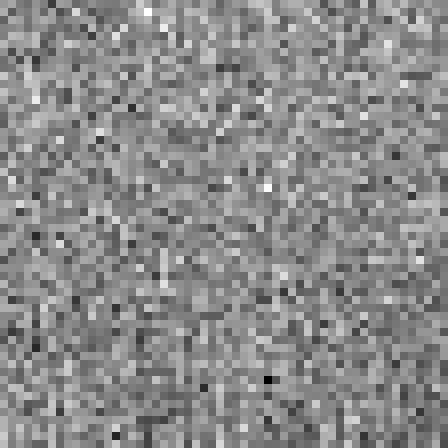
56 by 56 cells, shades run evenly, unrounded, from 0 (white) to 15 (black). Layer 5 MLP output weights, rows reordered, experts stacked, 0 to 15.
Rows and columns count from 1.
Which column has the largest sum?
56
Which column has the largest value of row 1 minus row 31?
7
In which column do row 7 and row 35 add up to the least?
36
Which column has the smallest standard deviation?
25
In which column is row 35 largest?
20
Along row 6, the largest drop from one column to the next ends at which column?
24
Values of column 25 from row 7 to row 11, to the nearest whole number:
8 7 7 8 6
